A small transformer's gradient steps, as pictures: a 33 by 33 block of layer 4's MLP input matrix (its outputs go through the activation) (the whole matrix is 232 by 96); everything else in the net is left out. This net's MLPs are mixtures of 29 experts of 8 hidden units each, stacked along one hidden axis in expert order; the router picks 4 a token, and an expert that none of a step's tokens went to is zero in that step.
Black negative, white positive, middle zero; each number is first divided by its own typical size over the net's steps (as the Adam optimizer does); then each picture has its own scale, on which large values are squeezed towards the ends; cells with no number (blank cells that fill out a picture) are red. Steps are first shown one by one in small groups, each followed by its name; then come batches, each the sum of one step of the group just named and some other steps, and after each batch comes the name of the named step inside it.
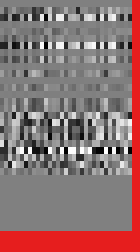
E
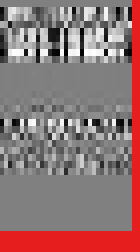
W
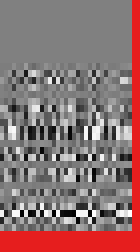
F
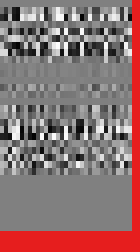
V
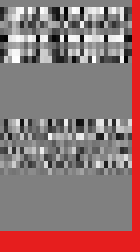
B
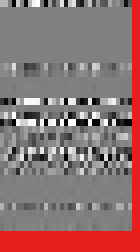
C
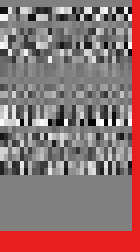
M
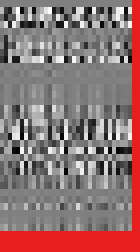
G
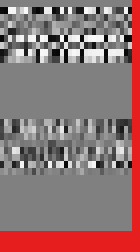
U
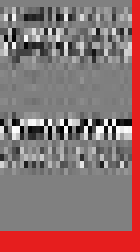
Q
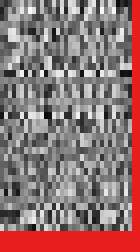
B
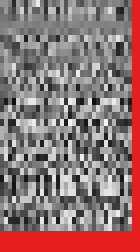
C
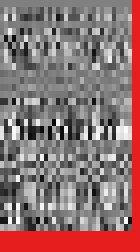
Q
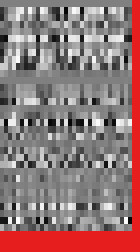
B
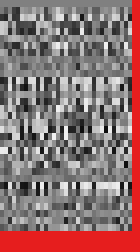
V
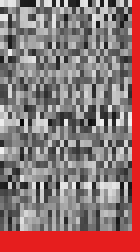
M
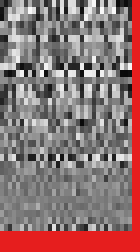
B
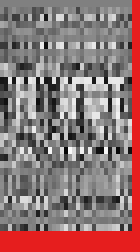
E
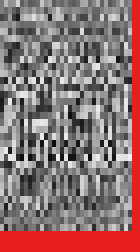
V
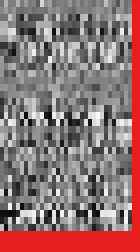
E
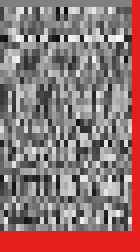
B
